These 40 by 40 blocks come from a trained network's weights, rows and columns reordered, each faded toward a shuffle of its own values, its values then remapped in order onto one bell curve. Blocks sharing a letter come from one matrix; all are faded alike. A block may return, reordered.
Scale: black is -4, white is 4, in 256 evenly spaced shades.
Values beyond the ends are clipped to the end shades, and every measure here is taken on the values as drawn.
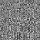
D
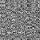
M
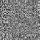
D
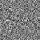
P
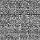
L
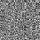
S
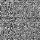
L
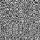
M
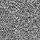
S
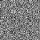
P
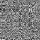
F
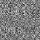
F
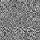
S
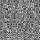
D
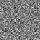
P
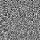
P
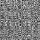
D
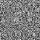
D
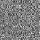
D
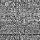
L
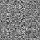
D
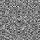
P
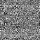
L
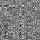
D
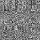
F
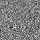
P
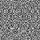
P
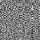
F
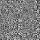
F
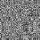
F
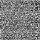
L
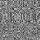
M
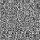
M
